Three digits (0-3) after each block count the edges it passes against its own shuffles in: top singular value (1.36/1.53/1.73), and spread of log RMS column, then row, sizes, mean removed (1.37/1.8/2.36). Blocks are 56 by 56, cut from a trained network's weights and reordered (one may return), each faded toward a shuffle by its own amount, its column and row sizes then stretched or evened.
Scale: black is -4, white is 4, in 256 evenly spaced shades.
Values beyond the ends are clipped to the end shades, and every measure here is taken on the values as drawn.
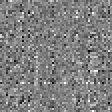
2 3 2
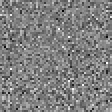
1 2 0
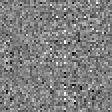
2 2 1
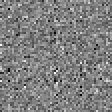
1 1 1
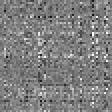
1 3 2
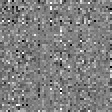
1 3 2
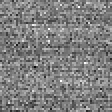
2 0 0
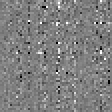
2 3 1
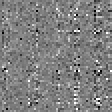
3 3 1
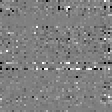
3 2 3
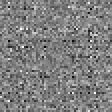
0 2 3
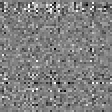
3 2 3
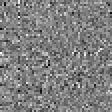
1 1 1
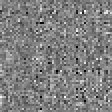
1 2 2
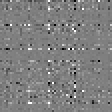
3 2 3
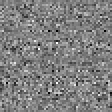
2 0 3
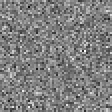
2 0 0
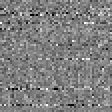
0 0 3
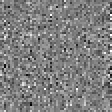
1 3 1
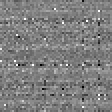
1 1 2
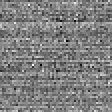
3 0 1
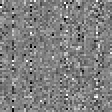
0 3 0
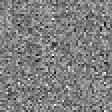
0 2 0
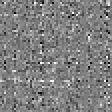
1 3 2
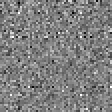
1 0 2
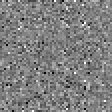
0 1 1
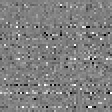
2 1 3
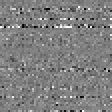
3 0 3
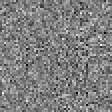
2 1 0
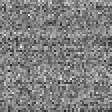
1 1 1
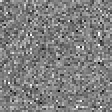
0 1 1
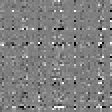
3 3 3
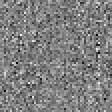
0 2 0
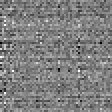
3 2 1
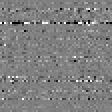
3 0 3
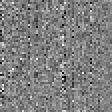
0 3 0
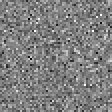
0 0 1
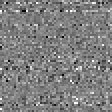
1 0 3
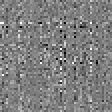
1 3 2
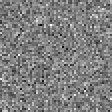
1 0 0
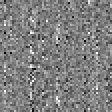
1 3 0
